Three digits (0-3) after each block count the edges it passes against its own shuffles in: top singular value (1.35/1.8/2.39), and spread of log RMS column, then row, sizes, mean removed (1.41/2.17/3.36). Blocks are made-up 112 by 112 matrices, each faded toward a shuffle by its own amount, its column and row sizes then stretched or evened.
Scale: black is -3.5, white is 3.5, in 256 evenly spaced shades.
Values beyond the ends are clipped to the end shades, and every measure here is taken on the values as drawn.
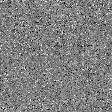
0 0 1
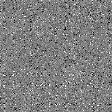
1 2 1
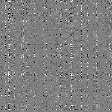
2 3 2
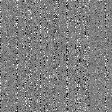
1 3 0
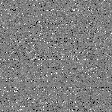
0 0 2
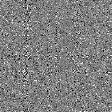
1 2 1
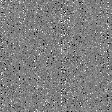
0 2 0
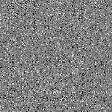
2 1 1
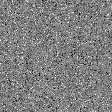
0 0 0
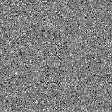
2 1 1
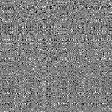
3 0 2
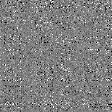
0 2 2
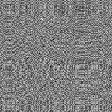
3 1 0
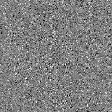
2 1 0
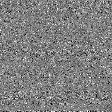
0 0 2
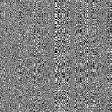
3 3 0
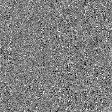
0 2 0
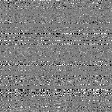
3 1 3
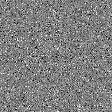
1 0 1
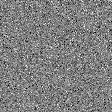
1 0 0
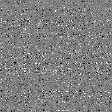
0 2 2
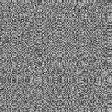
3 1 0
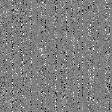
0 3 0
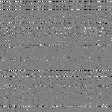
3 1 3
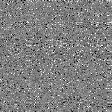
2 0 2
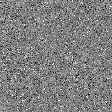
1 0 1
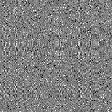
3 1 0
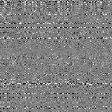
3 1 3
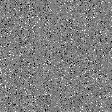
0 2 0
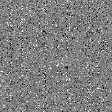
0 2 0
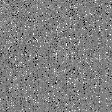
1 2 0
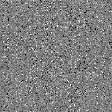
2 2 0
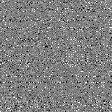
2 0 2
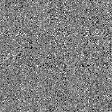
0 2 2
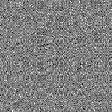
3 0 0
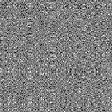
3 0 1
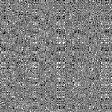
3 2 1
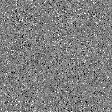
1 1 1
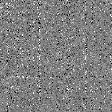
1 2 1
